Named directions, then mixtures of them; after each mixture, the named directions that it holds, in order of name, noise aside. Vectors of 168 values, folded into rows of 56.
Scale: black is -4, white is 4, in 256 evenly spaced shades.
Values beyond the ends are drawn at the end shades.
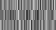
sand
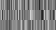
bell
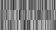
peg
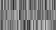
peg.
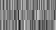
peg, sand.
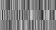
bell.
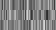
bell, peg, sand.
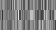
bell, peg, sand.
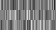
peg, sand.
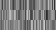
bell, peg, sand.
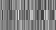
bell, sand.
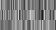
bell, peg.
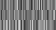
bell, peg, sand.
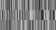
bell.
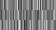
bell, peg, sand.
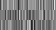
bell, peg, sand.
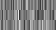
bell, peg, sand.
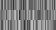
peg.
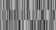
bell, peg.
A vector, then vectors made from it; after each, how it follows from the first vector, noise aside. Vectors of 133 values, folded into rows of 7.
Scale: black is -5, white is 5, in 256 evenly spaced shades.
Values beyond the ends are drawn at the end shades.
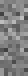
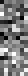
negated, scaled up.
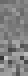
reversed, partly zeroed.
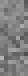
reversed, negated, shrunk.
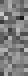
negated.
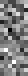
negated, scaled up.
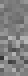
reversed, partly zeroed.
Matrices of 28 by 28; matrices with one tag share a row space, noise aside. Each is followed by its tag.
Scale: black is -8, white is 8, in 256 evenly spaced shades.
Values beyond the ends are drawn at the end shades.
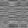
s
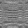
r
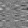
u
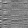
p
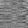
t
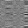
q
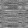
r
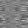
u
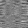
u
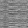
s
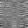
t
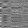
p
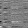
p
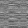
s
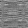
r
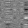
q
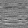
r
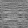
r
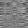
t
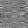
t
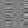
q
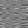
u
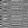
p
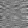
u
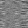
u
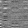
p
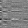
p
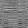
r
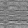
s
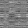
s
